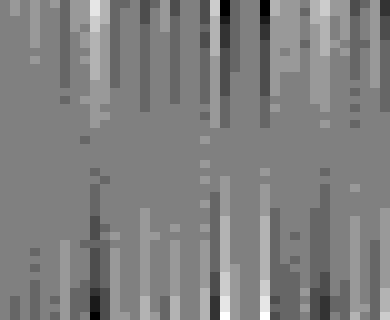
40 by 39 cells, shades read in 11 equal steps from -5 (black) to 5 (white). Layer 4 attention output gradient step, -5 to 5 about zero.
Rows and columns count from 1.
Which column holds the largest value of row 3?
10
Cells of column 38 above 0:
11
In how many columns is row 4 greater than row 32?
13
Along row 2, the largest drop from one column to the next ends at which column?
23
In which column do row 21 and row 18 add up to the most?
21
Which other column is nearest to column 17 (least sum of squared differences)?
8
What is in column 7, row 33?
1
